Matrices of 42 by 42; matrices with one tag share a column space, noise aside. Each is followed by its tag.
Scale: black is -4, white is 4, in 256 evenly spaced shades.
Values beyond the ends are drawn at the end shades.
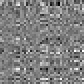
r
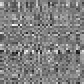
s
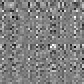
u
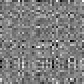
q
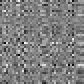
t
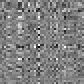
u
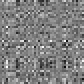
q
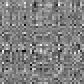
s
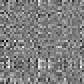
q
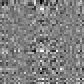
r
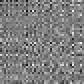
t
